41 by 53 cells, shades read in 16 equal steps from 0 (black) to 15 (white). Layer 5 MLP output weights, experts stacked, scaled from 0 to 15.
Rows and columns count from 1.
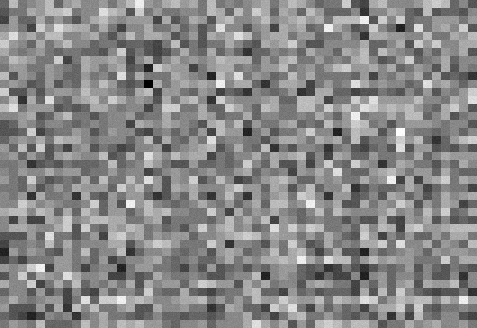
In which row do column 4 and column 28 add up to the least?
25
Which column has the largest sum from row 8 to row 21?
40
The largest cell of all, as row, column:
17, 45
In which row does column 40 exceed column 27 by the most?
15
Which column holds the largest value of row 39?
33
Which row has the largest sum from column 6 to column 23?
38
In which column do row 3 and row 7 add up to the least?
18
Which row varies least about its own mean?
22
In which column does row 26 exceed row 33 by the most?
3
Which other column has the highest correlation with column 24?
48
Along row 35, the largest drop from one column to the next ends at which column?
30
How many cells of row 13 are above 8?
30
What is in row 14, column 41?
13
